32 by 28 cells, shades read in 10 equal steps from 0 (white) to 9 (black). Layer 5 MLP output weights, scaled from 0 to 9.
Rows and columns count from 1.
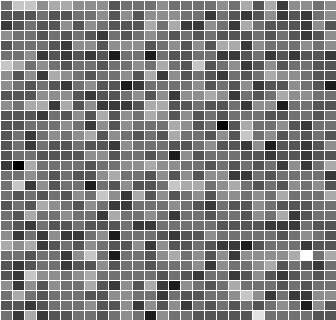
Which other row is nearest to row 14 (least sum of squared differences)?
31
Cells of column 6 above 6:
6
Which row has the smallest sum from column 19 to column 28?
26
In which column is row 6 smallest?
3
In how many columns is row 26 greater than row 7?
11
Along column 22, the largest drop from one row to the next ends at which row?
32
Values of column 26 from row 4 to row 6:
7 4 6
